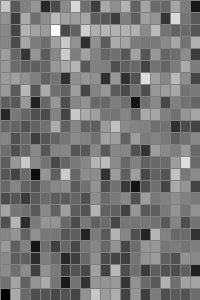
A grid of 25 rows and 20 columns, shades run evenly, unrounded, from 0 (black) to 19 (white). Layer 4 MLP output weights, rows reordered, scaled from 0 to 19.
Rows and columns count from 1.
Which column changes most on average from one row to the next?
20
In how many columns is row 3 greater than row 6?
13
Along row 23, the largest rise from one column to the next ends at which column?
12
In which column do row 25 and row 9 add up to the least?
1
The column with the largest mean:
10
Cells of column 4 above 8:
11
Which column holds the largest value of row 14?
19
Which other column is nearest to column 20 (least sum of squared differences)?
17
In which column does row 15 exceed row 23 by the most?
7
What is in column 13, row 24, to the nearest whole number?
4
